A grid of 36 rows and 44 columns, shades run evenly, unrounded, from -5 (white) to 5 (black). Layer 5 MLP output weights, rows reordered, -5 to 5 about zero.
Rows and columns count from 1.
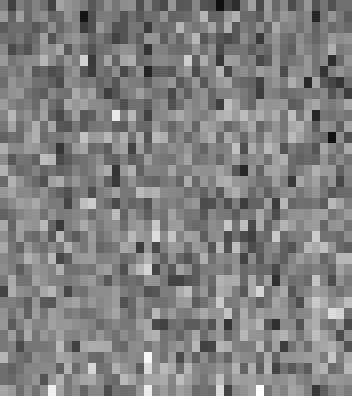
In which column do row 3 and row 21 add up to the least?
29
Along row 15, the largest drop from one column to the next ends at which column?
6
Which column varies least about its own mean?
13
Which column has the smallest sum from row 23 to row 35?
40
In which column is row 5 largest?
19
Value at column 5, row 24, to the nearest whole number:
-1
